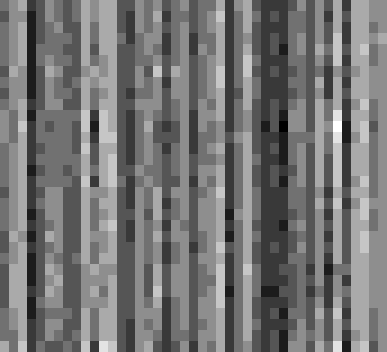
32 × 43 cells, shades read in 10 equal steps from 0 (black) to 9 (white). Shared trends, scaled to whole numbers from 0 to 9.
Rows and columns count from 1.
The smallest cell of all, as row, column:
12, 32
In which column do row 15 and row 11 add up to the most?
38
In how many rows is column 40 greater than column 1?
30
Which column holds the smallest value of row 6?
4
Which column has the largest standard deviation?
11
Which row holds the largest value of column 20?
7
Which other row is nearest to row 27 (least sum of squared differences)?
25
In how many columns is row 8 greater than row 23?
10
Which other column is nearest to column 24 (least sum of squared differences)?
16
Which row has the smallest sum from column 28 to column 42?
27
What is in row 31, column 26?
2
